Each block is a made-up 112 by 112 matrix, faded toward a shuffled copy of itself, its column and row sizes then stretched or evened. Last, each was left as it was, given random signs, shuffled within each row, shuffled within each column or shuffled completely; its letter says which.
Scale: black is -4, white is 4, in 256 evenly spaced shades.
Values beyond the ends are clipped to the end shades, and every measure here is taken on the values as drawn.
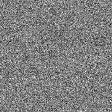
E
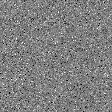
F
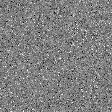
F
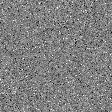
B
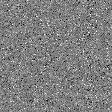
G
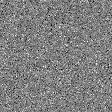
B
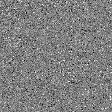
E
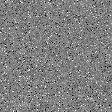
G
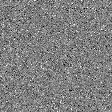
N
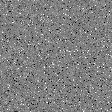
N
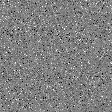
N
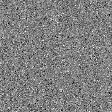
G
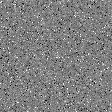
B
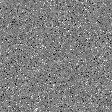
B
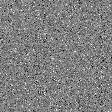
F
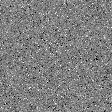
B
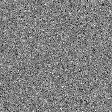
F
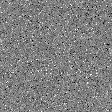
B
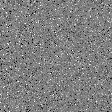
F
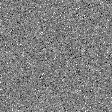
F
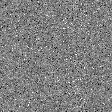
F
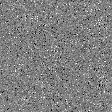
F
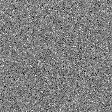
F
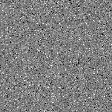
E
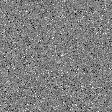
N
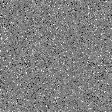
F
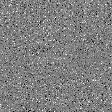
E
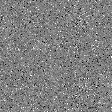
G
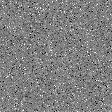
B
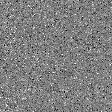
G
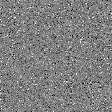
E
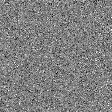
G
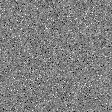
B
